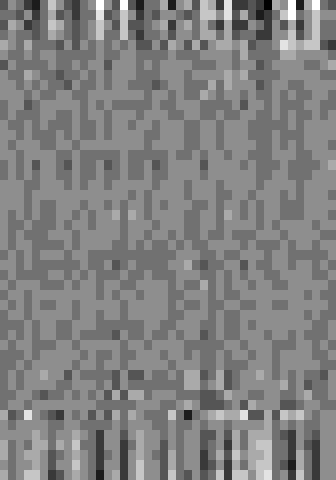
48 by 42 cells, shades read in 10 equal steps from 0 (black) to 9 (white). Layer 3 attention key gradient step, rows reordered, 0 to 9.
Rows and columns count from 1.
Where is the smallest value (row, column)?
1, 34
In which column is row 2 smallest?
33
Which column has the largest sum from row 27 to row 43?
38
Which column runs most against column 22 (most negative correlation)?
7
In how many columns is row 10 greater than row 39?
18
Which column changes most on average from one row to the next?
31
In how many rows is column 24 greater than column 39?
17
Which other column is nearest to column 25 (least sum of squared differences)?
6
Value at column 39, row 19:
5
